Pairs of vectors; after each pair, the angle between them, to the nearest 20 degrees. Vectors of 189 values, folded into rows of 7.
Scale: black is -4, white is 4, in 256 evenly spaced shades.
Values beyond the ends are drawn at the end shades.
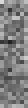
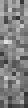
120 degrees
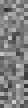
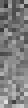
120 degrees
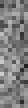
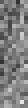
140 degrees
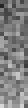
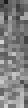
60 degrees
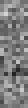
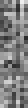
80 degrees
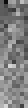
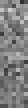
120 degrees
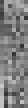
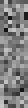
60 degrees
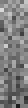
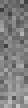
160 degrees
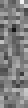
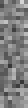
40 degrees
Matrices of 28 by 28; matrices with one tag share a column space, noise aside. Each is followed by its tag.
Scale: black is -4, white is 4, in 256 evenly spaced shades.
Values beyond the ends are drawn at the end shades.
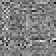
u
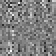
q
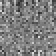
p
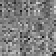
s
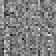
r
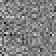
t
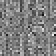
r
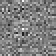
t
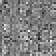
s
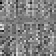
s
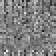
p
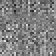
s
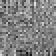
p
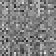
s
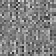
q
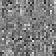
s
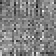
s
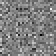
t
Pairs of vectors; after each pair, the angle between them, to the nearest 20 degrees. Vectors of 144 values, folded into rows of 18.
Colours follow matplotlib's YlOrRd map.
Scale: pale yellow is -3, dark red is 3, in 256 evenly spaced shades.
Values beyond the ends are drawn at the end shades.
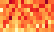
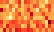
140 degrees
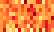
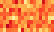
120 degrees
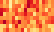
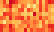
140 degrees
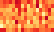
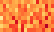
60 degrees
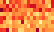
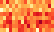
160 degrees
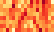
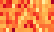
160 degrees
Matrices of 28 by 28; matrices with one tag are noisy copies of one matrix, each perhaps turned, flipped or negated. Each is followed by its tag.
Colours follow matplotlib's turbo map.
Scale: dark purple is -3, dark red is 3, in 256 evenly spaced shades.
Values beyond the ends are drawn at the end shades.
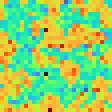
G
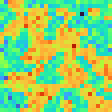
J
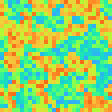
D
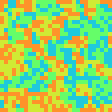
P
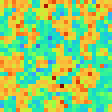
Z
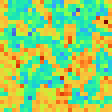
P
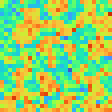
Z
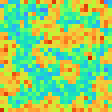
G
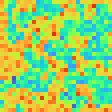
P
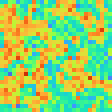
P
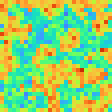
G
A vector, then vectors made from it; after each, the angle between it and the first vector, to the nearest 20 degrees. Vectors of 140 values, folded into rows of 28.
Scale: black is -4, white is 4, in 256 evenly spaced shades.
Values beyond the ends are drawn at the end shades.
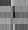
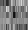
40 degrees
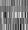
100 degrees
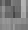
60 degrees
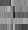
20 degrees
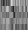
40 degrees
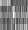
140 degrees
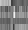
160 degrees
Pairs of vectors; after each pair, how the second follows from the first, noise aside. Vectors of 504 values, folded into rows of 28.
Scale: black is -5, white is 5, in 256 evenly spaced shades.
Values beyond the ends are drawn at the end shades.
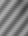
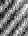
negated, scaled up.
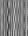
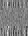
negated, partly zeroed.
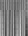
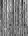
reversed.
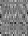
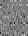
partly zeroed.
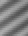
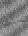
wrapped around, negated, shrunk.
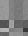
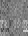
negated, partly zeroed.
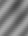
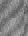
wrapped around, negated, shrunk.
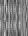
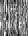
scaled up.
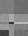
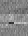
partly zeroed.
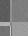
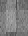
wrapped around, negated, shrunk.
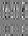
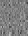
wrapped around, negated, shrunk.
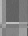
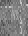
wrapped around, partly zeroed.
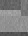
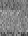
partly zeroed.
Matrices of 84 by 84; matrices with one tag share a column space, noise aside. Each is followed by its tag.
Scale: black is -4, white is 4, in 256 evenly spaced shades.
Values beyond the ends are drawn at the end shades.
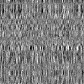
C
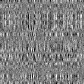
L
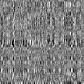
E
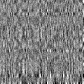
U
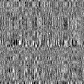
E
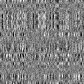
L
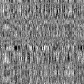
C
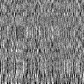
U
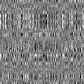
L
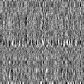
E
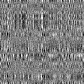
L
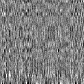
U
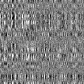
L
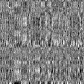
E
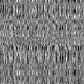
C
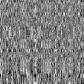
U
